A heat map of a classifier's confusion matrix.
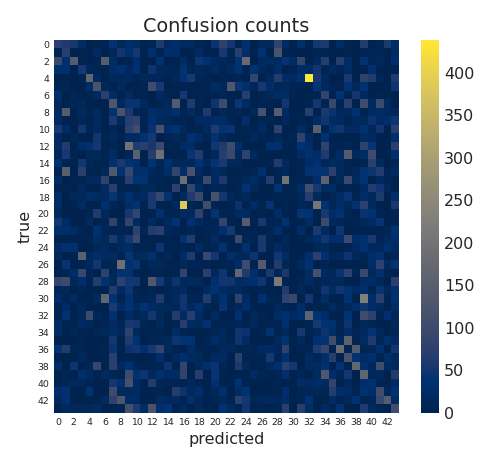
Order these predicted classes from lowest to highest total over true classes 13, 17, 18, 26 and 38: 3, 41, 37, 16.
3, 16, 37, 41
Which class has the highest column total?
9
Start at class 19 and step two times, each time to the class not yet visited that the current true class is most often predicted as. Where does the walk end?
29
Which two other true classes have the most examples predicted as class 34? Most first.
16, 39
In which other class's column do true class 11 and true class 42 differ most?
8
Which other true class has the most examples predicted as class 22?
5
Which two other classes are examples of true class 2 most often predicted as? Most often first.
24, 6
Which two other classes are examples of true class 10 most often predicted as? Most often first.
33, 13
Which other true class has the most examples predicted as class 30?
38
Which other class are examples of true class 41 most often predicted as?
7
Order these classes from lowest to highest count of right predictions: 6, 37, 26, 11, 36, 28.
11, 6, 37, 26, 36, 28
